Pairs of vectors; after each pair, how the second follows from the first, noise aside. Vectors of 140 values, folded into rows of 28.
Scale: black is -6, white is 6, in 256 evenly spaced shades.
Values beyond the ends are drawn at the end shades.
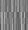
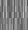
reversed.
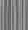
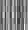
reversed, scaled up.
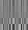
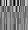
reversed, scaled up.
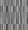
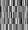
reversed, scaled up.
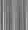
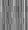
reversed.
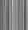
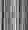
reversed, scaled up.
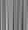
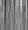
reversed.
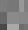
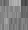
reversed.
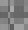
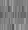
partly zeroed.
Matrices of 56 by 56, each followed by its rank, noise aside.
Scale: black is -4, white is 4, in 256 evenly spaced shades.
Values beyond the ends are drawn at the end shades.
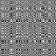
two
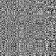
six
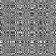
two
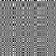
one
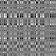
one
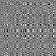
two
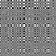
one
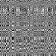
three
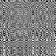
three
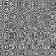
six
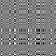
one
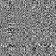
six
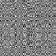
four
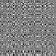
three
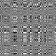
two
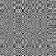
three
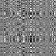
three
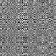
four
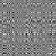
three
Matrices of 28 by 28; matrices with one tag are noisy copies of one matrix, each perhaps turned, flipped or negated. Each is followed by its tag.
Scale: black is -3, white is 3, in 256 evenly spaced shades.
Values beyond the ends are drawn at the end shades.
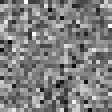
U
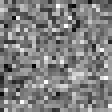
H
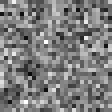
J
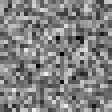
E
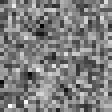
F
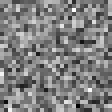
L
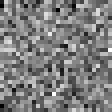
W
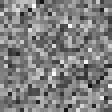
L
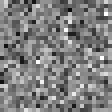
W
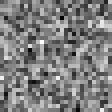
E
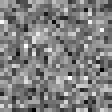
H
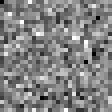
H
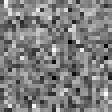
E
